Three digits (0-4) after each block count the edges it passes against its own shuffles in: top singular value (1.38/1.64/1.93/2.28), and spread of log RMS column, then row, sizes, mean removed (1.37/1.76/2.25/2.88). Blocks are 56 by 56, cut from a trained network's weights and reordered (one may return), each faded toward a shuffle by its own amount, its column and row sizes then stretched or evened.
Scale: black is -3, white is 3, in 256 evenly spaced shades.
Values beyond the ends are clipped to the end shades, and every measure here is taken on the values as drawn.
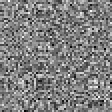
3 0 0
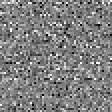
1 0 3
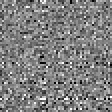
3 1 3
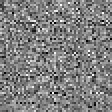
3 1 2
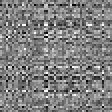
4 3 3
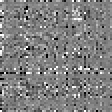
2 4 4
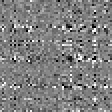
3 3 4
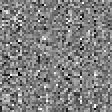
3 3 0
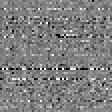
2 0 4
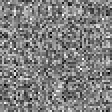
3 1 0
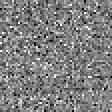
1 0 1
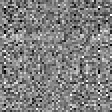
3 3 0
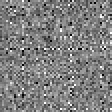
2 3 1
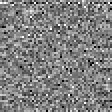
3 0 1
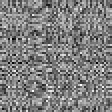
4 0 1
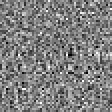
3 1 1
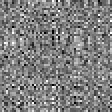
4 3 2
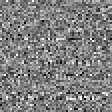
3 0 3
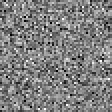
0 0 0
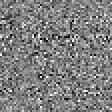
1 1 2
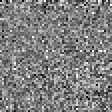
0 2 3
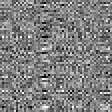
4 2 3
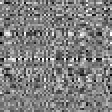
4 0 4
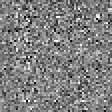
0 2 2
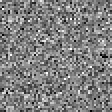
2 0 1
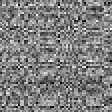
4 0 2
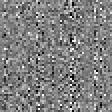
0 4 1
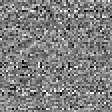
3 0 3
